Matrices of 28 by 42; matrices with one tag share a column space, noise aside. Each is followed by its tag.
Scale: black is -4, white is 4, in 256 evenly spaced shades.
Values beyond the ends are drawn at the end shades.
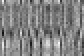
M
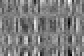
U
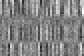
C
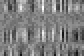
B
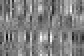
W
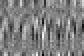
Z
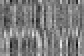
M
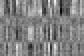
C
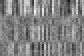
C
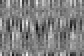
Z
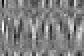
Z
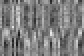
M
